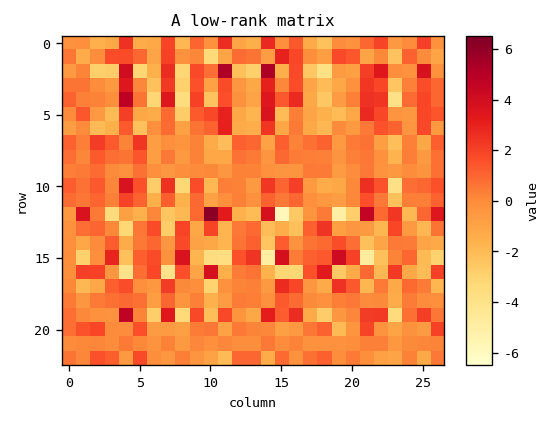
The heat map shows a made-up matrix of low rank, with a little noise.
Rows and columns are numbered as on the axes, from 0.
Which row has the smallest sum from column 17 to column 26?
15
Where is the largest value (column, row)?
10, 12
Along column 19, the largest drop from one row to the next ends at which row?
16
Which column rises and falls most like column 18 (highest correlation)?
17
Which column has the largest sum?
4
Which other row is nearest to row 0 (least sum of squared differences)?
6
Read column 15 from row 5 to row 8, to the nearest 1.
-2 -1 1 1
